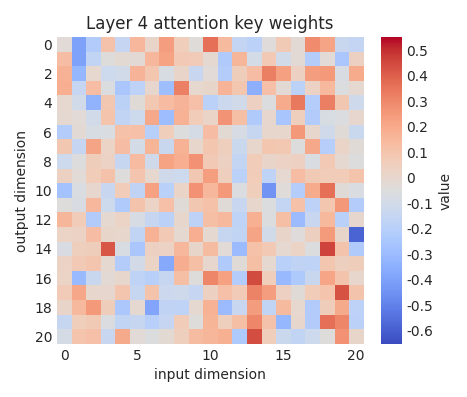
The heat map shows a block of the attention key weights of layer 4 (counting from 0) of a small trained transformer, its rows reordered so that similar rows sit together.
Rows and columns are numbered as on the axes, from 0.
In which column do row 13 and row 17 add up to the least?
20
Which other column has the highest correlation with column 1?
19
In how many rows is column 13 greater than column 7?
14
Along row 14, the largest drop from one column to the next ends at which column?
4
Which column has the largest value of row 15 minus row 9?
8
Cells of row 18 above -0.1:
12
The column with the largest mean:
18
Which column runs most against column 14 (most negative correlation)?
9
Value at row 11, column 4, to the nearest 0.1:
-0.2
